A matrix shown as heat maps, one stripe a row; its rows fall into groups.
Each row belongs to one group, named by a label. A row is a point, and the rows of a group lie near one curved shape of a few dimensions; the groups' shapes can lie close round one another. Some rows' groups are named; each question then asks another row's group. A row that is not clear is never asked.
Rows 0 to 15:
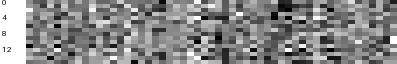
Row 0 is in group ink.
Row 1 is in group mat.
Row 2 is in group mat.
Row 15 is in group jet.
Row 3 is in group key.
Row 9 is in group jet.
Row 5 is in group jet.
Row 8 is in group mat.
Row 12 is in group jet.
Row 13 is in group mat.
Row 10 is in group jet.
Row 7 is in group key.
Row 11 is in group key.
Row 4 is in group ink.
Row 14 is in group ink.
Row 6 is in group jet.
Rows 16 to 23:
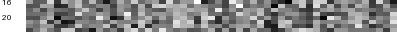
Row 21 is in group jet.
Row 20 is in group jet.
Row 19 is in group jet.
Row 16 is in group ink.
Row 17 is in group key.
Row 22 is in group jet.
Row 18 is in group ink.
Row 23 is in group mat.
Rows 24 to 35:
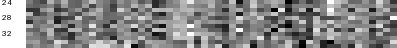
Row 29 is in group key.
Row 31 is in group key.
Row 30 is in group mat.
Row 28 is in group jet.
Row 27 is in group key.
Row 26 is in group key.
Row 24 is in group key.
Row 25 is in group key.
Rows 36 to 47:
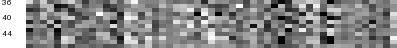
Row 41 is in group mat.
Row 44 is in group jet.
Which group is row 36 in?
mat
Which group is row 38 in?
mat
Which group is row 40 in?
mat
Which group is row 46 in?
mat
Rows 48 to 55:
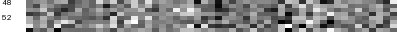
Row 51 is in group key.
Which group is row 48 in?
jet
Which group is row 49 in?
mat
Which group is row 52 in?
mat
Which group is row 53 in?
mat
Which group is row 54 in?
jet
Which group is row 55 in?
key
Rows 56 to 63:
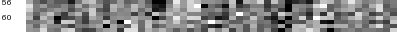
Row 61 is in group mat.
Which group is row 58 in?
mat
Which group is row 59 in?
key
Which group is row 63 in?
mat
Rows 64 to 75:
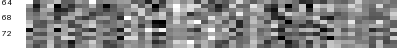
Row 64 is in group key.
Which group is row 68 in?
mat
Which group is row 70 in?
key
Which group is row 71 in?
mat
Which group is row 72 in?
key
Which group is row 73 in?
mat
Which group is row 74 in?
mat
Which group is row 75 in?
mat
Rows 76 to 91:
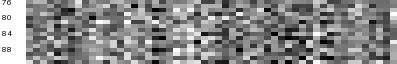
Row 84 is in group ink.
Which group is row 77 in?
jet
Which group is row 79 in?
jet
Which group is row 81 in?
jet
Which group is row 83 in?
mat
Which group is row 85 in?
mat
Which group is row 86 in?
jet
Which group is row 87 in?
jet
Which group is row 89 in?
mat
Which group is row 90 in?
jet
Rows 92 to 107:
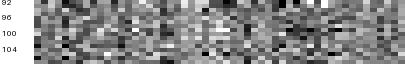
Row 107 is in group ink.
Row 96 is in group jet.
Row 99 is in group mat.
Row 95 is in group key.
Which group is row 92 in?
ink
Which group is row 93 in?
ink
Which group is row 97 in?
mat
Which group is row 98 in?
key
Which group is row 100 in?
key
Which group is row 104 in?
ink
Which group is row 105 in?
jet
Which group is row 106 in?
key
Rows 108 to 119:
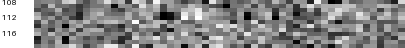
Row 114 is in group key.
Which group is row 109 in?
mat
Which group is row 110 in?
mat
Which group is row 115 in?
ink
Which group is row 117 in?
mat
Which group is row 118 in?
key
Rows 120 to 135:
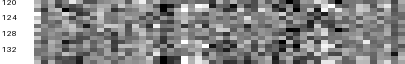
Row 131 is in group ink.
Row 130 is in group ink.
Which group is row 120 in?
mat
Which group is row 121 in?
ink
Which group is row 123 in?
key
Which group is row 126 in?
jet
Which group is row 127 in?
mat
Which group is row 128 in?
mat
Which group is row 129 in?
key
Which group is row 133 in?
jet
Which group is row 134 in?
ink
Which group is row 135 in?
ink
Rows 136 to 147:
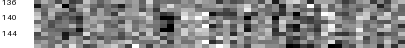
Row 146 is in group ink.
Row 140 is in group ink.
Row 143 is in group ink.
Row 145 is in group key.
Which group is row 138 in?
key
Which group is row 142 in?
ink
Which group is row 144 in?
jet
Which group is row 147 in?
mat
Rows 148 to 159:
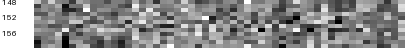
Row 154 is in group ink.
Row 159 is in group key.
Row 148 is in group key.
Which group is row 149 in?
jet
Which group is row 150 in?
jet
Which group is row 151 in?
mat
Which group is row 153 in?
mat
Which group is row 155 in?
jet
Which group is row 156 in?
mat
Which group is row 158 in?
key
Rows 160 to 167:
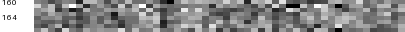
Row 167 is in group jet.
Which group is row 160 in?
ink
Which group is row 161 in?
mat
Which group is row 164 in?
mat
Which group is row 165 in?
key
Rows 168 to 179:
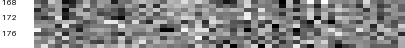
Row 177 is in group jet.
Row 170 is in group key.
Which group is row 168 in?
ink
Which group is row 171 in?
key
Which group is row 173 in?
jet
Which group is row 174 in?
jet
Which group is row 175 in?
ink
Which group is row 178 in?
mat
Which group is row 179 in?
jet
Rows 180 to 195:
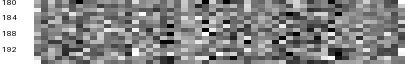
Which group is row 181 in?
key
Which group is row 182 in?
key
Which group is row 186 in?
ink
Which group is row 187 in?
jet
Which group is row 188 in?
ink
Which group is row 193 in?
mat
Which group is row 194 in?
ink
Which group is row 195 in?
key
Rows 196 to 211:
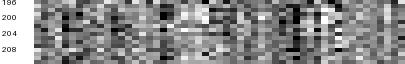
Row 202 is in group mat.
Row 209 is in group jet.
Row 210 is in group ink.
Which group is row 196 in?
jet
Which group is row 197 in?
mat
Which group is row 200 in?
ink
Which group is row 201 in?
ink
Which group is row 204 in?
mat
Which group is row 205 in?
key
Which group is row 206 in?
mat
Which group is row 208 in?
mat
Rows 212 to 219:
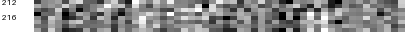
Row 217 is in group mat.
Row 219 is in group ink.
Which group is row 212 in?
mat
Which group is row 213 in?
jet
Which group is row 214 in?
mat
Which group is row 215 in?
key
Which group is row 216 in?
ink
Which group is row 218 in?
mat
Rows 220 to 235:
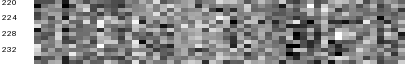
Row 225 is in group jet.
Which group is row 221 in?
key
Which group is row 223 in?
mat
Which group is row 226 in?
mat
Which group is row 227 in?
mat
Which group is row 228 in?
key
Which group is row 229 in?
key
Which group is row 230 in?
jet
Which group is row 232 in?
key
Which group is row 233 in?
mat
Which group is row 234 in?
key
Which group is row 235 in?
jet
